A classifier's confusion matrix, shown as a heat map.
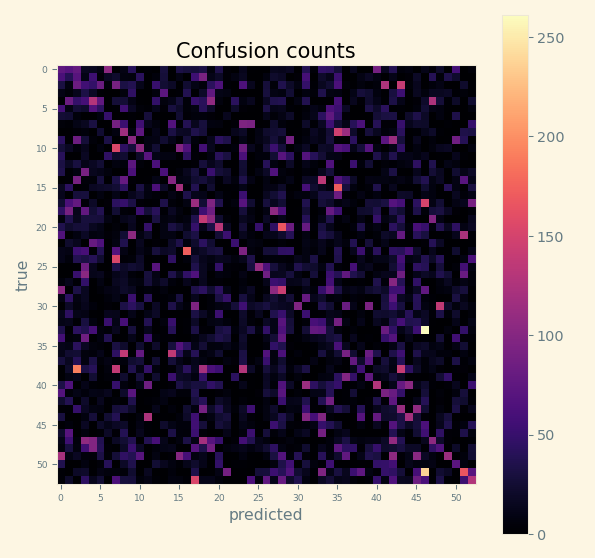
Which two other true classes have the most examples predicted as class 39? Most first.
30, 36
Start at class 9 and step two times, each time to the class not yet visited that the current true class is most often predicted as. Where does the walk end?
34
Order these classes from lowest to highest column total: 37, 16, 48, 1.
37, 48, 16, 1
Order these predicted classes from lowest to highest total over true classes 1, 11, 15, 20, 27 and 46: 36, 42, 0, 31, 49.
36, 49, 0, 42, 31
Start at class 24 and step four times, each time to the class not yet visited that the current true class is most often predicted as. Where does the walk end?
35
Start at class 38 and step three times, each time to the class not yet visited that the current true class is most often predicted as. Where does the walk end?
45
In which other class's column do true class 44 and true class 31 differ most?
11
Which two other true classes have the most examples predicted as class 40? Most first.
0, 44
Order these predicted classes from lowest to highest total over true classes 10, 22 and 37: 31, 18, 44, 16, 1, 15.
44, 31, 1, 16, 18, 15
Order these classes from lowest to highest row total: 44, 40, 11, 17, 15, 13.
13, 11, 15, 44, 40, 17
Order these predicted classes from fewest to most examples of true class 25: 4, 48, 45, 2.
2, 4, 48, 45
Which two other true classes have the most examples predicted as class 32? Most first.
33, 44
